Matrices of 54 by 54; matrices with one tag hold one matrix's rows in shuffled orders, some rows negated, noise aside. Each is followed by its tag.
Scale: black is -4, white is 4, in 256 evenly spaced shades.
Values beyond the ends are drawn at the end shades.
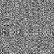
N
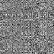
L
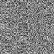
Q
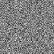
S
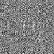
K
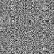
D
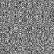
S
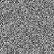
N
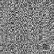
D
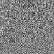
K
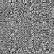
D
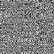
L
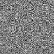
D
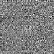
L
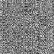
L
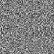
N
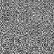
N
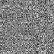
L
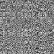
L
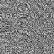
Q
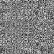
L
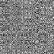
L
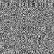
K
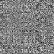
L
